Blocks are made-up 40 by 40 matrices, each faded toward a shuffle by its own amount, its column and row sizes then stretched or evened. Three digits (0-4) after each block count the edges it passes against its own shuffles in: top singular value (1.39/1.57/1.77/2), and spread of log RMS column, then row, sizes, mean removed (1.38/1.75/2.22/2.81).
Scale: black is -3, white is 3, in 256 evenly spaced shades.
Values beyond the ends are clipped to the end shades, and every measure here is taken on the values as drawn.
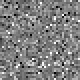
2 0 1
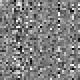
2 4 0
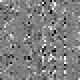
1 4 0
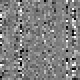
2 4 0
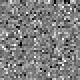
1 1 0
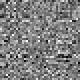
3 0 2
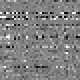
4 2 4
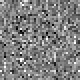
0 2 1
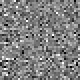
2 1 0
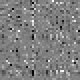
3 2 1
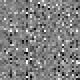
3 3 0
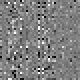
1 4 1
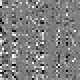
3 4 1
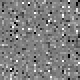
0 3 0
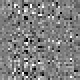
3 4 1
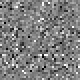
1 1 1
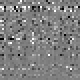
3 1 4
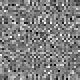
4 0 1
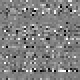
2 1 4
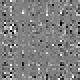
0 4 3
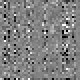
2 4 2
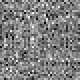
3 1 0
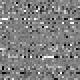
1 0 4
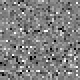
0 0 2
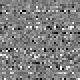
0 0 4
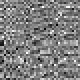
4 0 0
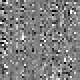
2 4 0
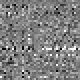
2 2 3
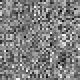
3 1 0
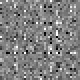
3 3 1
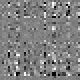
3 4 4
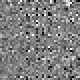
1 3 2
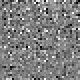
0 2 2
